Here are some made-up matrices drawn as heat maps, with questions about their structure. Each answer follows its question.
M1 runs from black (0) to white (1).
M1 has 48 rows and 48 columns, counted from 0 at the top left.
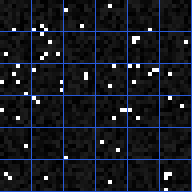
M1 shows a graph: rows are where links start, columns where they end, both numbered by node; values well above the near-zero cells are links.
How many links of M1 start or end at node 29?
4
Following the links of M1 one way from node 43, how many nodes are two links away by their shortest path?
1
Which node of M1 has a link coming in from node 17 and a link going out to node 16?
node 39
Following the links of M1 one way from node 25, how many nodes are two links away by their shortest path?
2
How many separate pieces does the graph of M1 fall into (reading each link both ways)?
3
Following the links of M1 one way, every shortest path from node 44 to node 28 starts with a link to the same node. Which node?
node 2
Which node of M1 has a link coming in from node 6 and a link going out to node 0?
node 20
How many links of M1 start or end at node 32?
2
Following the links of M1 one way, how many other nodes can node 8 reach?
4
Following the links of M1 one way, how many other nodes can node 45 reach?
5
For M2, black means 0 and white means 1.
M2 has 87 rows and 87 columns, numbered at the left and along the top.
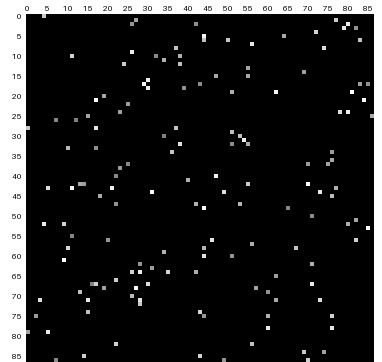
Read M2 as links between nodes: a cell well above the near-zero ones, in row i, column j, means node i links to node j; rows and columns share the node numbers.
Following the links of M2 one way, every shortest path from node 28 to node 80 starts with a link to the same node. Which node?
node 37
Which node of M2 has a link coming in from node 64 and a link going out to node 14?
node 42
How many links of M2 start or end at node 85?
4
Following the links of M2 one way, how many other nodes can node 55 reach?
4
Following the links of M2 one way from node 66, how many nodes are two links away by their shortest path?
1
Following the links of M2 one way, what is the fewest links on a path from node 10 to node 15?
6
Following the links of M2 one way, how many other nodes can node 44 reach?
4
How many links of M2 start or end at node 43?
7
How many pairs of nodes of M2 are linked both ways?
2
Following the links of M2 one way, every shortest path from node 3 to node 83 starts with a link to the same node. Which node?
node 79
